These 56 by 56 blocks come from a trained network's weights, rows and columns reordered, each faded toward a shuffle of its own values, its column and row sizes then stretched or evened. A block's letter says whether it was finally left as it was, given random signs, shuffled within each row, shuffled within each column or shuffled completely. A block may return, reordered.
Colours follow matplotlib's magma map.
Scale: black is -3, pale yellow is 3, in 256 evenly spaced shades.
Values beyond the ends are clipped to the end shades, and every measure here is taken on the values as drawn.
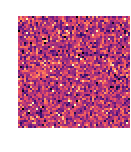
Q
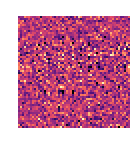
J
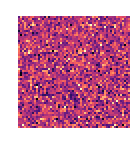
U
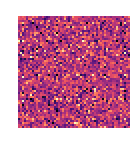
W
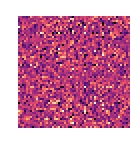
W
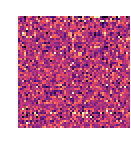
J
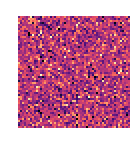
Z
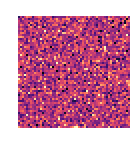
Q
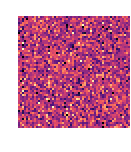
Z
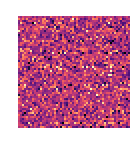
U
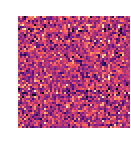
W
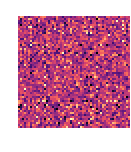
J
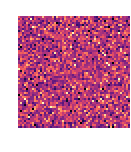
Q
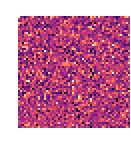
W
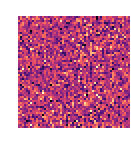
Z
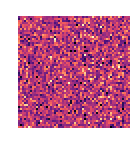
Z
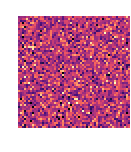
Z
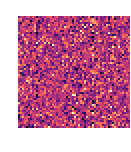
Z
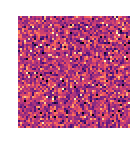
Q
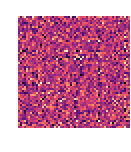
J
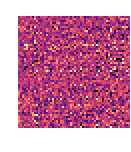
J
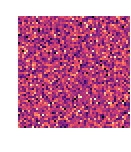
Q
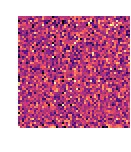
W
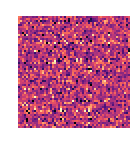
J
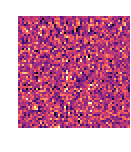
J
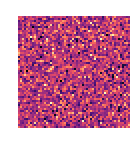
Q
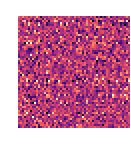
J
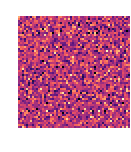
U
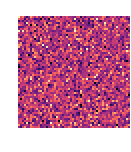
Z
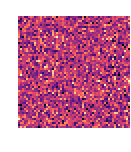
Z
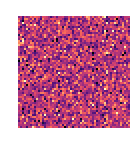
Z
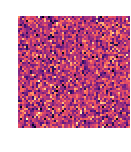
Z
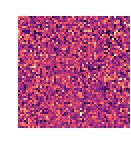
W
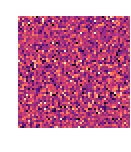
U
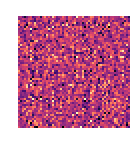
J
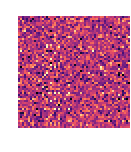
J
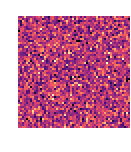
Q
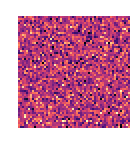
Q
